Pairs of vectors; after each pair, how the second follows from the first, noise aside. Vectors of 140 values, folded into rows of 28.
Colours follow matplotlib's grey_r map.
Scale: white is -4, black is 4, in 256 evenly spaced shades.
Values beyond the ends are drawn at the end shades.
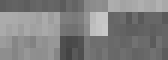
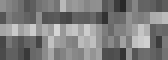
wrapped around.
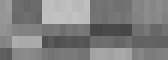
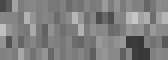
wrapped around, negated, partly zeroed.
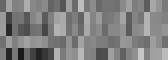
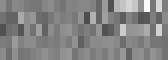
reversed, negated, partly zeroed.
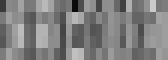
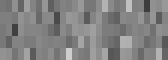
wrapped around, partly zeroed.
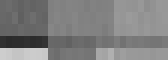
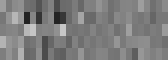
wrapped around, partly zeroed.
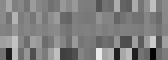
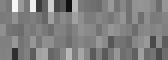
reversed, negated, partly zeroed.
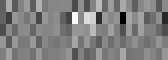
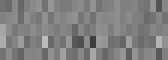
reversed, negated, shrunk.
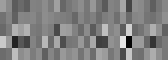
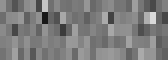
reversed, negated, partly zeroed.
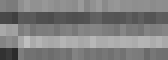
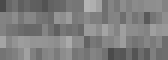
wrapped around, negated, shrunk.
